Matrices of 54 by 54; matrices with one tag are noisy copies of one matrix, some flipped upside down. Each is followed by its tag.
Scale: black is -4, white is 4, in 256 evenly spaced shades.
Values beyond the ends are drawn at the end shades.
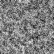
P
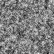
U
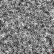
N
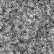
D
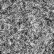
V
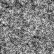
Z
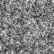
Z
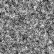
U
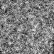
V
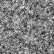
P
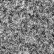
P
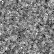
U
